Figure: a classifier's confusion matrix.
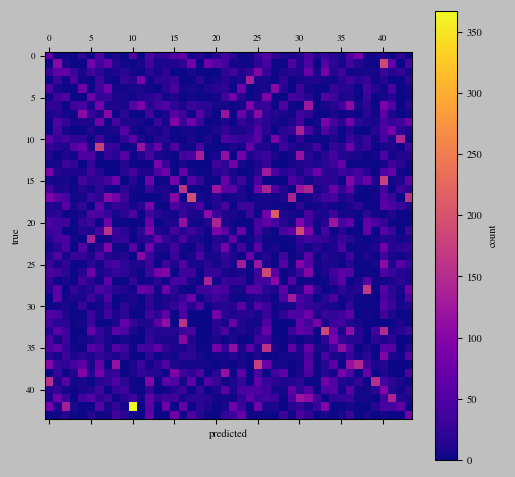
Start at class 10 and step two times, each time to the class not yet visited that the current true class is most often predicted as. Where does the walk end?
2
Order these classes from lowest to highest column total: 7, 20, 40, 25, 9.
9, 20, 7, 25, 40
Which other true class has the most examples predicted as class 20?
16
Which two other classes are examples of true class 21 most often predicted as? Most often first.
30, 7
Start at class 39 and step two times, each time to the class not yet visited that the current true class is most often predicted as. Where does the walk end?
37
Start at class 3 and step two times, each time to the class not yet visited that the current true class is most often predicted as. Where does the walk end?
11
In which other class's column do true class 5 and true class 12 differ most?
18
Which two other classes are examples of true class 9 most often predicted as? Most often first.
30, 41
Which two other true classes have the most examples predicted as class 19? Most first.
27, 1
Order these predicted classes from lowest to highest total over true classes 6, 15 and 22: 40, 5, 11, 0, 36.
0, 11, 5, 36, 40
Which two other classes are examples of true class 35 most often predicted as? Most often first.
26, 22
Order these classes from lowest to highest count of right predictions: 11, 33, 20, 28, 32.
28, 32, 11, 20, 33
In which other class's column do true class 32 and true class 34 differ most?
14
